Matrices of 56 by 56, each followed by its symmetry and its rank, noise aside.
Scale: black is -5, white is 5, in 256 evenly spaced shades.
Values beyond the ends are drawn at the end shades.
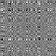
no symmetry, rank two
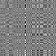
no symmetry, rank one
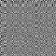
no symmetry, rank two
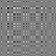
symmetric, rank one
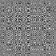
no symmetry, rank three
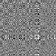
symmetric, rank three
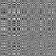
no symmetry, rank one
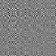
antisymmetric, rank two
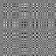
symmetric, rank one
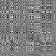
no symmetry, rank three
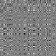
no symmetry, rank three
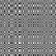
no symmetry, rank one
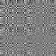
antisymmetric, rank two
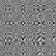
symmetric, rank two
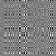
no symmetry, rank one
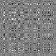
no symmetry, rank three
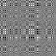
symmetric, rank one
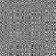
no symmetry, rank three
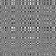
no symmetry, rank one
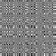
no symmetry, rank two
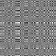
no symmetry, rank one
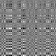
no symmetry, rank one
